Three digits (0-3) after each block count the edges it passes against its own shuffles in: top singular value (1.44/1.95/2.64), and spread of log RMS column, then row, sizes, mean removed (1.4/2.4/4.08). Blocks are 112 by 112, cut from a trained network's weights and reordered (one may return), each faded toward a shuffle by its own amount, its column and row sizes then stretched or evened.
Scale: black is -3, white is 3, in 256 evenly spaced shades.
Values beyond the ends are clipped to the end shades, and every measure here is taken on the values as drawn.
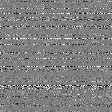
2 0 3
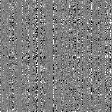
1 3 1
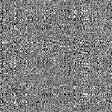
2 2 2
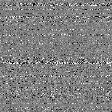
0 1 3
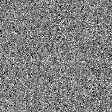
0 1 0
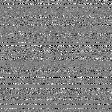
1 0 3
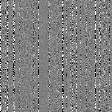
2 3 1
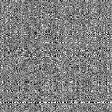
2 1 2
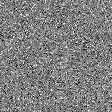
1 0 0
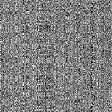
2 2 0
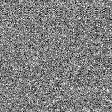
1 0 0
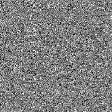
1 1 1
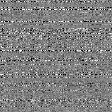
1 1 3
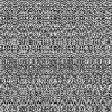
3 1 1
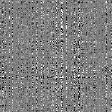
1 3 2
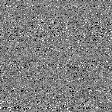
0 0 2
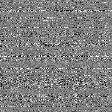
1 1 3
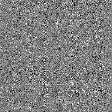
0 2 1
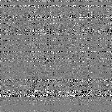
1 2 3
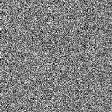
2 1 0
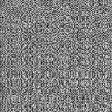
3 2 0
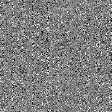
0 2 0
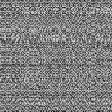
3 0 1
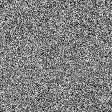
0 0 1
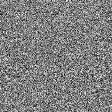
0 1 1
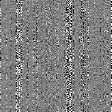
2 3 1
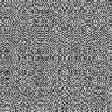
3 1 1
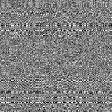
3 0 2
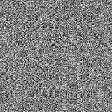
2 1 1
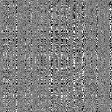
3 3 1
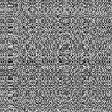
3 2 1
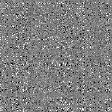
0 2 2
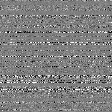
1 0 3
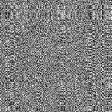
3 2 0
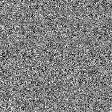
0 0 2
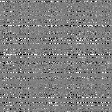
1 2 3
